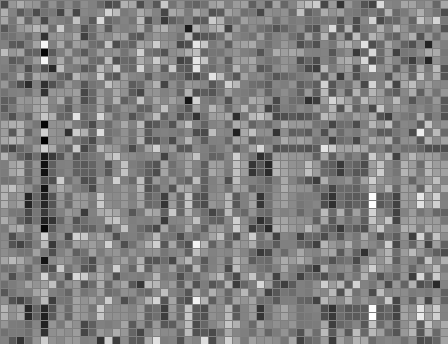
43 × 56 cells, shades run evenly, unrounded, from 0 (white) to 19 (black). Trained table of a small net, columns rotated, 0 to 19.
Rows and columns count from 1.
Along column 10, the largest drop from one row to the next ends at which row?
3
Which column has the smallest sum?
47
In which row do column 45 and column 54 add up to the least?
42
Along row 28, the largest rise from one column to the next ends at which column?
50
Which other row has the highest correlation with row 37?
14
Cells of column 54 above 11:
10
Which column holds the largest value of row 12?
6
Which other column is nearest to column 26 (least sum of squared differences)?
19
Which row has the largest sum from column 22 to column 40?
15
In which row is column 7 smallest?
36
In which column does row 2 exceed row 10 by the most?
27
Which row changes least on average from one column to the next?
32
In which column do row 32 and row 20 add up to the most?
33
